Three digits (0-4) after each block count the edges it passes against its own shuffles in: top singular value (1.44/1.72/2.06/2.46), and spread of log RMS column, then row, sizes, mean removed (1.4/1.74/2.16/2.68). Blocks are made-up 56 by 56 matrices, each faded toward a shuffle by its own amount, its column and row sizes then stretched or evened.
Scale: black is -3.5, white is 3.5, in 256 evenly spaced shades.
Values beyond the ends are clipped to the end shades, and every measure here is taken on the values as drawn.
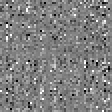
1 4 2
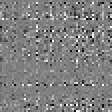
2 4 4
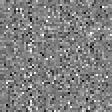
2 1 0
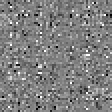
0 3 2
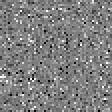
0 1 0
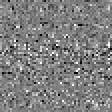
1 0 4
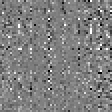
2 4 2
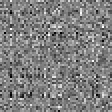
3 3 2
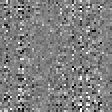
3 4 1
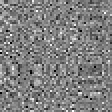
3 1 0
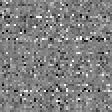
1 1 3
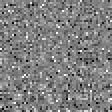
2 0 1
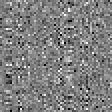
3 3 0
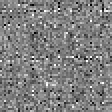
1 3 2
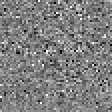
1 0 3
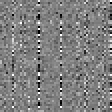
4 4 0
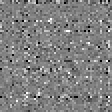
2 2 3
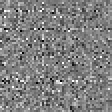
1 2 3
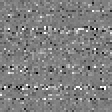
0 0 4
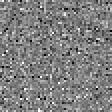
1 1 2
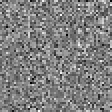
2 2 0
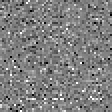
2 0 0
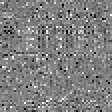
3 0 2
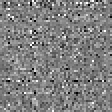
1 2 3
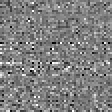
2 1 4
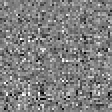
2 2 3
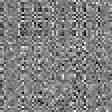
4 4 1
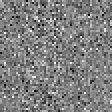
1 2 0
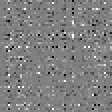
0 3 4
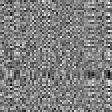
4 4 0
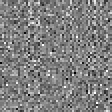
3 2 0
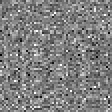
3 0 1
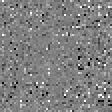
0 3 2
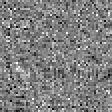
2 1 0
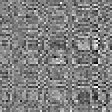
4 3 2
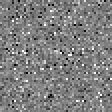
0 0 3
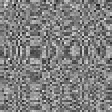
4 1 2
